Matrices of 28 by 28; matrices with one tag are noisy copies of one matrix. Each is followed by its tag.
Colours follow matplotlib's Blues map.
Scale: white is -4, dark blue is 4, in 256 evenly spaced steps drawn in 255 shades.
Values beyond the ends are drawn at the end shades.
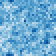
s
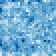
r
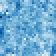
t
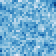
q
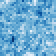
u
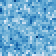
r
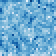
r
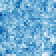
t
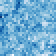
t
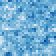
s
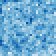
r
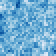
t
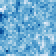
t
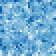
r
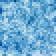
r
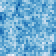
t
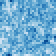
s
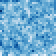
r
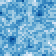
u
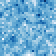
u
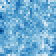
t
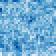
r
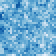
t
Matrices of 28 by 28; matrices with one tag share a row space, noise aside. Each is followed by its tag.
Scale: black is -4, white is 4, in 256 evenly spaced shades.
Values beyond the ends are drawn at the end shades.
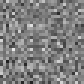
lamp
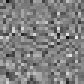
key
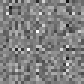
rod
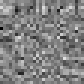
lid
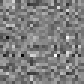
key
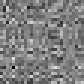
lamp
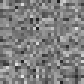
lid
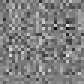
rod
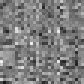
lid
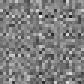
rod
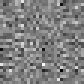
lid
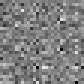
lid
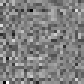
lamp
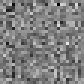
key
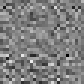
key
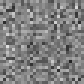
key
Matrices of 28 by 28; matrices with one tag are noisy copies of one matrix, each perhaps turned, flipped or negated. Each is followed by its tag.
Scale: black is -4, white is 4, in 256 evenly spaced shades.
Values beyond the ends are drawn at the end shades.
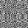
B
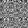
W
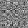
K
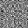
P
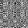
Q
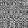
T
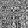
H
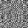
B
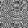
B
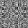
K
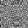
B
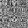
H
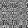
Q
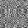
B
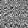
P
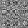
K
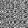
P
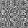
K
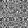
W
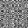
P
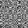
W
